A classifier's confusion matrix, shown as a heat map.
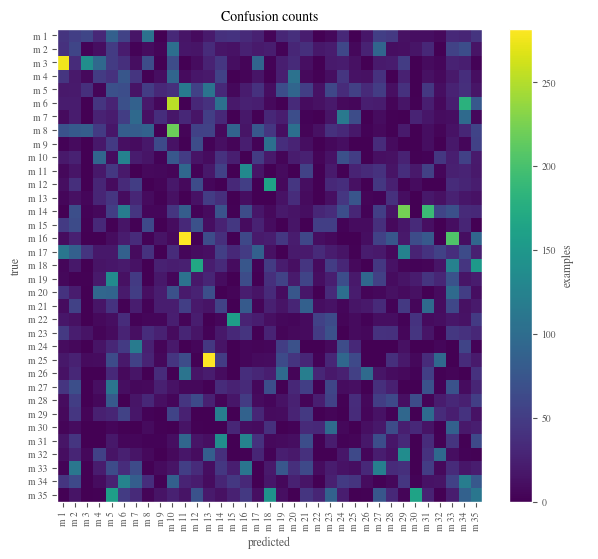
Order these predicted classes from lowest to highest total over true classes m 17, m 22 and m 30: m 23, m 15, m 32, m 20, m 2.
m 20, m 32, m 2, m 23, m 15
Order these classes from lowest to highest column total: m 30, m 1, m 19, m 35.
m 30, m 19, m 1, m 35
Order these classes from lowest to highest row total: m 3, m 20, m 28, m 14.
m 28, m 20, m 3, m 14
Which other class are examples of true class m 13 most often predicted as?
m 25
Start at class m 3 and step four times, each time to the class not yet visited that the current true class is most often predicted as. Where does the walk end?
m 6
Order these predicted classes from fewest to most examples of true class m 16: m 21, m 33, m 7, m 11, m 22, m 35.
m 22, m 7, m 21, m 35, m 33, m 11
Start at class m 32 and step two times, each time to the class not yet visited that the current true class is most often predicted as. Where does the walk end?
m 14
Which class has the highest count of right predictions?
m 3
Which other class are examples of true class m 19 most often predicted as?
m 5
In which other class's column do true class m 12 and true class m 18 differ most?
m 35
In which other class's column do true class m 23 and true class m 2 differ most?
m 10
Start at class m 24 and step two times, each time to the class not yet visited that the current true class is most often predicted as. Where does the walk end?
m 34
